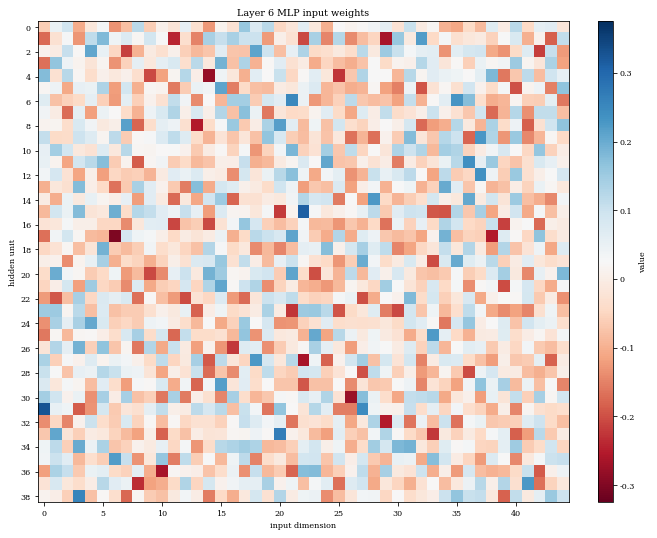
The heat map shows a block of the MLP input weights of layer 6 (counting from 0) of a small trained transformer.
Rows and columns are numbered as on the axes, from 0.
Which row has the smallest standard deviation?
0
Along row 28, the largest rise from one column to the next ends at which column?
28
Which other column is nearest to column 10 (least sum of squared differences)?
9
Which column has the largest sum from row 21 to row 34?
5
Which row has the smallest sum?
16
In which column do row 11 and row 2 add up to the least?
8
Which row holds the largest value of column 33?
25
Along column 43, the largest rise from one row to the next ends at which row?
2
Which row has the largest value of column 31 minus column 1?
22
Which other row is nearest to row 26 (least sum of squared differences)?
24
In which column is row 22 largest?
31
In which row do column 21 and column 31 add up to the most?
6
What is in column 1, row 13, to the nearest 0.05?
0
